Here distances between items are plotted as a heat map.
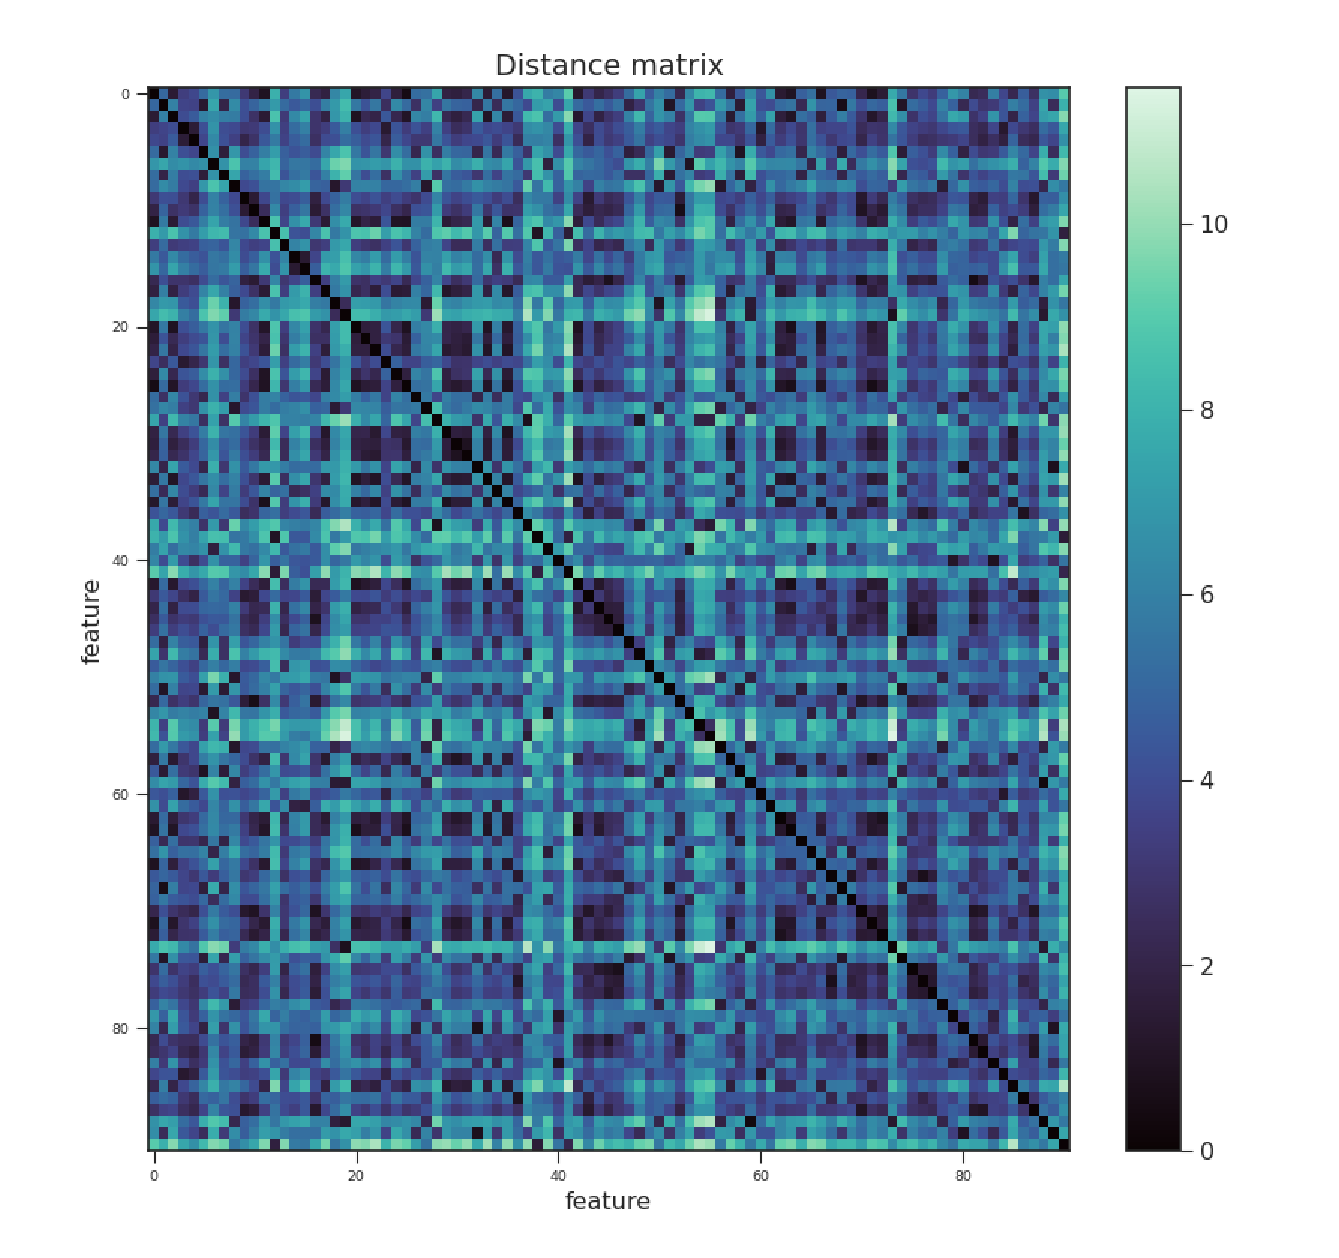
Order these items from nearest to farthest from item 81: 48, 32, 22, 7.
22, 7, 32, 48
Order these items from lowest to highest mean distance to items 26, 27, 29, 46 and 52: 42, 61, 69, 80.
42, 69, 80, 61
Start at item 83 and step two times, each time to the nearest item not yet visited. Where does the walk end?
79
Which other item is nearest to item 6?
53
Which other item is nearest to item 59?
88
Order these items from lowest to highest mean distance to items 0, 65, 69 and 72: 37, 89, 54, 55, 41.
89, 37, 55, 54, 41
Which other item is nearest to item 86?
36
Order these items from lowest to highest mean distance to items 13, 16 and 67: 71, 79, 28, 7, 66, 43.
43, 71, 66, 7, 79, 28
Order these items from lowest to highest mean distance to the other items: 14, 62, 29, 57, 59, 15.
62, 57, 29, 14, 15, 59
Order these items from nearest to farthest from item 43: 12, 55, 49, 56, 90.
56, 49, 12, 90, 55
